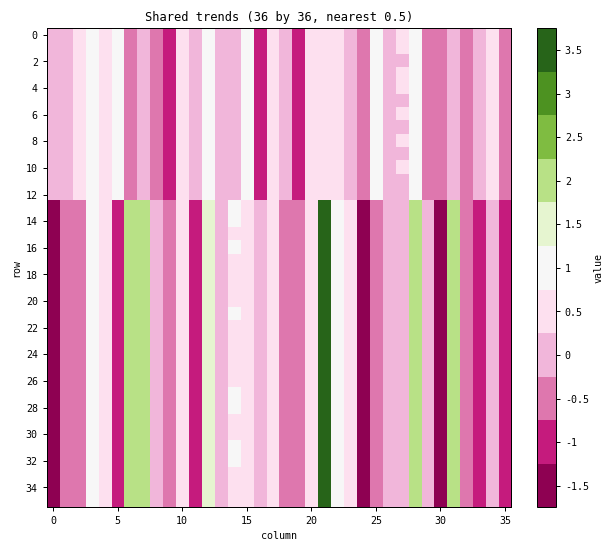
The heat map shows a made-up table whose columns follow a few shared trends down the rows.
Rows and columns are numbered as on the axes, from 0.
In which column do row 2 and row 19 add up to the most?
21
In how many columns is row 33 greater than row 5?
14
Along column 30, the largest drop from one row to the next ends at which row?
13
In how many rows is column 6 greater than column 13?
23
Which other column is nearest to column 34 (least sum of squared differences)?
27
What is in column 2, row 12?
0.5
